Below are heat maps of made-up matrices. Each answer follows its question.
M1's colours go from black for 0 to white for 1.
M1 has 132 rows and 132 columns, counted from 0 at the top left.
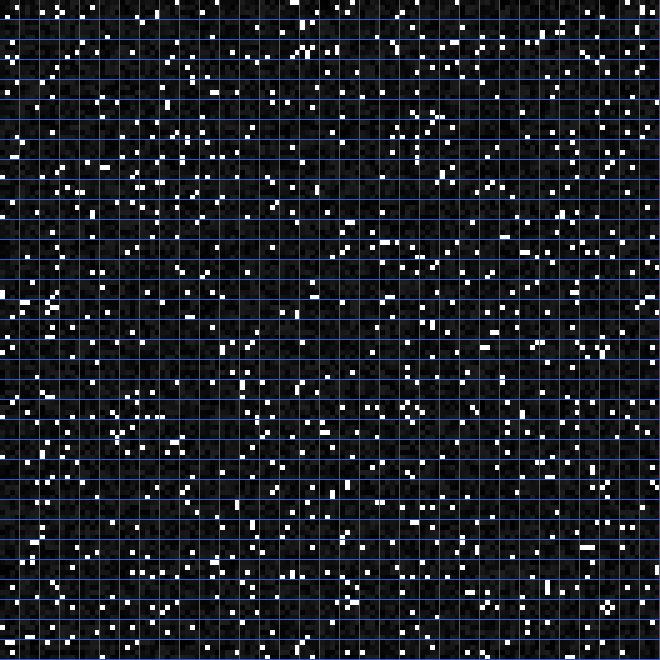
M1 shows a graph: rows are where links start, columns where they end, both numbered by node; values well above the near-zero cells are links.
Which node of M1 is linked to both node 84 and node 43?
node 112
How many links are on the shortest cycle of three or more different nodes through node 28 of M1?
4
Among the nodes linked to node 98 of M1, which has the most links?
node 54
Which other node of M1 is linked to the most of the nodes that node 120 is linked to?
node 1
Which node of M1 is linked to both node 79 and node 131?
node 113
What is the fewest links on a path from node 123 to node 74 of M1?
5
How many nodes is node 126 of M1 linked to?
5
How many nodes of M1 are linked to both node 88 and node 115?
1
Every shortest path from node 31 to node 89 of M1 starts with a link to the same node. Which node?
node 42
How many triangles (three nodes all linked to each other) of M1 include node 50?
4
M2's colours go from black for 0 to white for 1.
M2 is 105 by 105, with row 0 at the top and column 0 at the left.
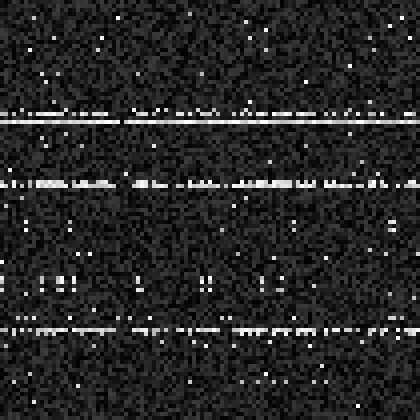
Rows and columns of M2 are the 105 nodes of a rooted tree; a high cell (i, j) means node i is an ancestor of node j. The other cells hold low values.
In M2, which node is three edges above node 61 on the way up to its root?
27
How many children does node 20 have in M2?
2
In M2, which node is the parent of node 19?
96
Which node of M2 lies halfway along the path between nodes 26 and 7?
12
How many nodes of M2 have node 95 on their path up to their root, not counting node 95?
8
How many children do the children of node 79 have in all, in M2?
3
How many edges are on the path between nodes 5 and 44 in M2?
5
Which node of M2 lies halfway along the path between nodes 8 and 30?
4
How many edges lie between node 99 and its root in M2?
4
